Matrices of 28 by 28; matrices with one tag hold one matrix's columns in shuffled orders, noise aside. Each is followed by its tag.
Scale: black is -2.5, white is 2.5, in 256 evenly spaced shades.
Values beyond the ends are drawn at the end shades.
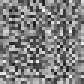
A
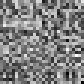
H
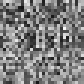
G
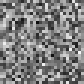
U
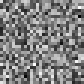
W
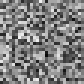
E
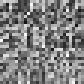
G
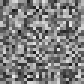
H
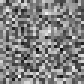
A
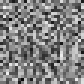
E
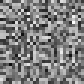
E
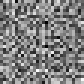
A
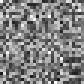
U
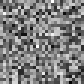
W
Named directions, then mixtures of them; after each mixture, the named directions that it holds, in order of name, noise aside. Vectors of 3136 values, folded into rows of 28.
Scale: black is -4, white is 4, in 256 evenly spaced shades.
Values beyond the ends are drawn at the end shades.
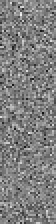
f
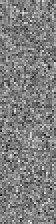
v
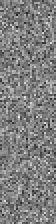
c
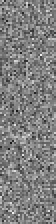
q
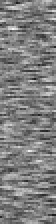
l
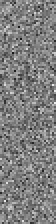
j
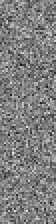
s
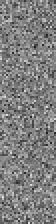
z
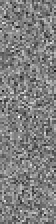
c, j, z.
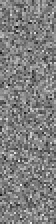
c, v.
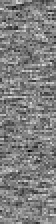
c, l.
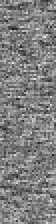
l, s, z.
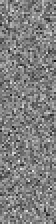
s, v.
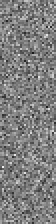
j, s, z.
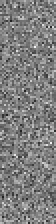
z.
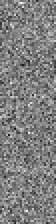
c, f, s.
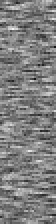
l.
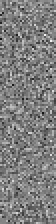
f.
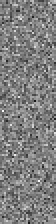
v, z.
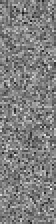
v.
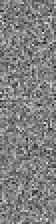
c.
